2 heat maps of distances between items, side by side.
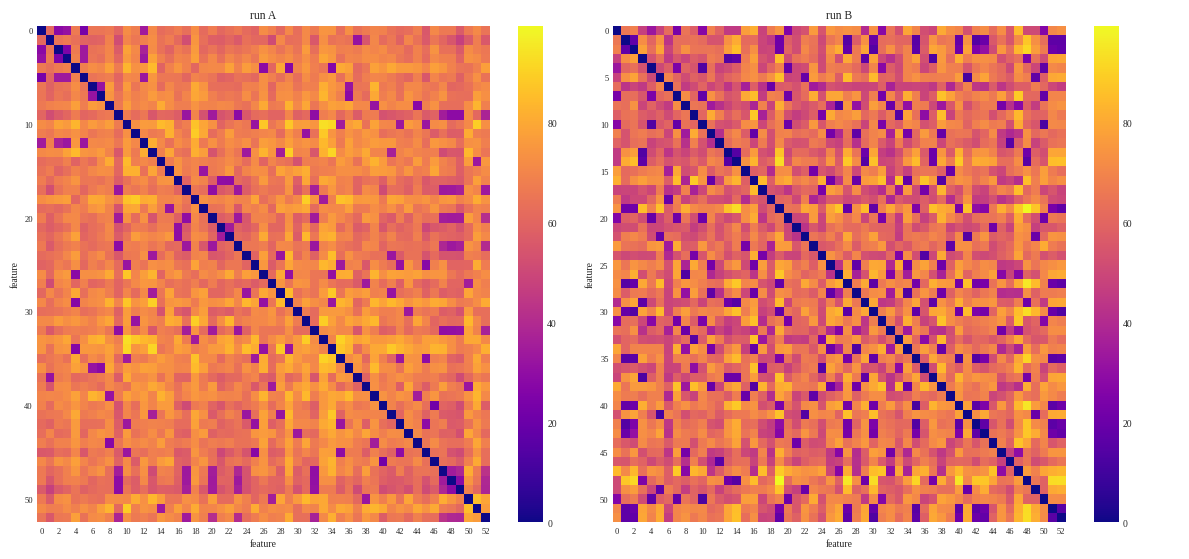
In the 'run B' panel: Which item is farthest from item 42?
48
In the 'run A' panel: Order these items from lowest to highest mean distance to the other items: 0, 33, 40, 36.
0, 40, 36, 33
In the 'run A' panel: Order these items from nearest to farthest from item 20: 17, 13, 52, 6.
17, 52, 13, 6
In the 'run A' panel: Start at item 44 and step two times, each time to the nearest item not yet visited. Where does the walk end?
39
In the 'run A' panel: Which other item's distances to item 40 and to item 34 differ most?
46
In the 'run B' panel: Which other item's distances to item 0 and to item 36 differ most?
24
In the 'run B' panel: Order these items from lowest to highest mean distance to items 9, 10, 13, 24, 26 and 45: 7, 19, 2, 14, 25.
14, 7, 25, 2, 19
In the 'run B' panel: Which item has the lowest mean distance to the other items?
6
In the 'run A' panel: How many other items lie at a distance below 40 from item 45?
4
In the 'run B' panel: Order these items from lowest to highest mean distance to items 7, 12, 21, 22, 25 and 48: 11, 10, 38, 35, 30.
10, 11, 38, 35, 30
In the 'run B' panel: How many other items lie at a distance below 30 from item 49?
3
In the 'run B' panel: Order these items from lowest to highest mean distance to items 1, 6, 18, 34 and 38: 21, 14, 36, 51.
51, 21, 36, 14
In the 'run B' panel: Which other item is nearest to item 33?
9
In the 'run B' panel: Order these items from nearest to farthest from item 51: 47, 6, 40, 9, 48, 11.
40, 6, 11, 9, 47, 48
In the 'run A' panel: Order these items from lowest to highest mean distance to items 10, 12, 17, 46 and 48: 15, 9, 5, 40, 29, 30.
9, 40, 5, 30, 15, 29
